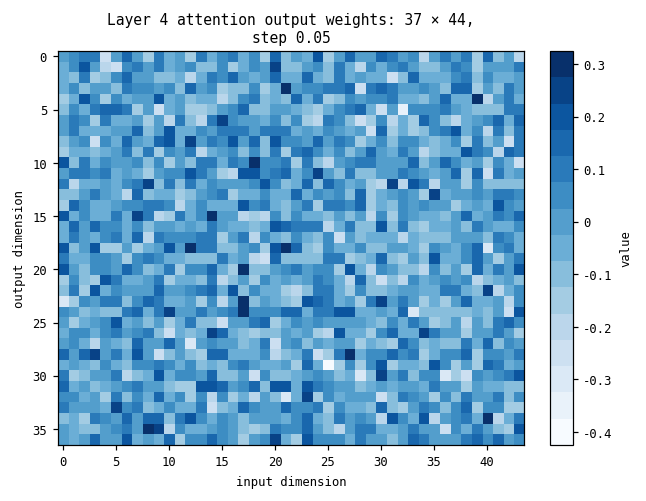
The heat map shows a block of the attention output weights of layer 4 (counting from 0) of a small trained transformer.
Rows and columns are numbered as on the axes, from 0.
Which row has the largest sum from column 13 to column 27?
24
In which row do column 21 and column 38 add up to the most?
3
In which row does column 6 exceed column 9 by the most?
5
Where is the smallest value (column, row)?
25, 29
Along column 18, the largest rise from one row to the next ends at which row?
31
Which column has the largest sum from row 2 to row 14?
18
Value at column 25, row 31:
0.05
